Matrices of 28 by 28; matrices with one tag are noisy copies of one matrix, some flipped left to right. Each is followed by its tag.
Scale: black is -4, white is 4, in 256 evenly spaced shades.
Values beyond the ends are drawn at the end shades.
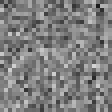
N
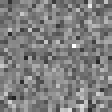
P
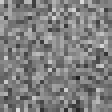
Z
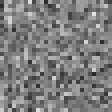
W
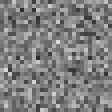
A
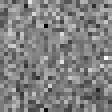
Z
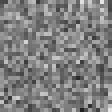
W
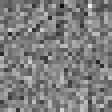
P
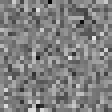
A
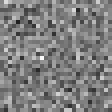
A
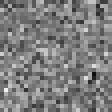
N
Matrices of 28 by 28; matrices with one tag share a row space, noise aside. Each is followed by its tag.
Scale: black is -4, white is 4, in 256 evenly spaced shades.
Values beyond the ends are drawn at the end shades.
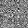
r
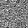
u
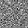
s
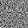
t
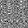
s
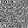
t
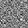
s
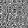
t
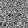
t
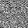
u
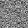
u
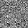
u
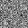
s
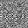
t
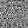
t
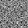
s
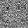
u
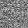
r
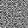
t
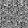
s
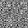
s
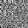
t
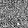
r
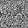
t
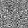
s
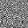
t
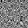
s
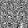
s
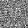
u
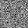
u
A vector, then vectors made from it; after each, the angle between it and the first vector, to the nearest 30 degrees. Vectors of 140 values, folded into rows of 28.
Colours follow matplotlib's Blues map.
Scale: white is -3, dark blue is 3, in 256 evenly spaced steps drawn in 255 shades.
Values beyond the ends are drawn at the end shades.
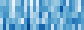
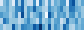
60 degrees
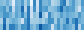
30 degrees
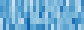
30 degrees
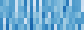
120 degrees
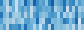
90 degrees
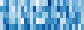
60 degrees
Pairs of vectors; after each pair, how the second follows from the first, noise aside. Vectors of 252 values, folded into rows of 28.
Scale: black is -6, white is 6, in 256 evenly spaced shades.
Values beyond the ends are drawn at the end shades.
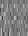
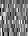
scaled up.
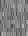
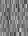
shuffled.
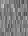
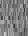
reversed, negated.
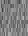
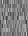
shuffled.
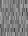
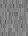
reversed, shrunk.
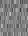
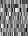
scaled up.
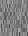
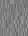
wrapped around, negated, shrunk.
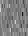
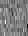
reversed, negated.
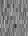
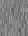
reversed, shrunk.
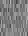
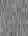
reversed, shrunk.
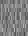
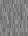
reversed, shrunk.
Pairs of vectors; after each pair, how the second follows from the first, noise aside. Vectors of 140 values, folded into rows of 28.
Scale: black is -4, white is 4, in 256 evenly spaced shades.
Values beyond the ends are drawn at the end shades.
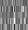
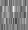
reversed, partly zeroed.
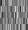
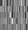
reversed, partly zeroed.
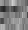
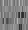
wrapped around, partly zeroed.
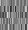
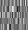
wrapped around, negated.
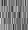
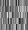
wrapped around, negated.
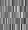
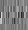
wrapped around, negated, partly zeroed.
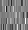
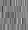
reversed, negated, shrunk.
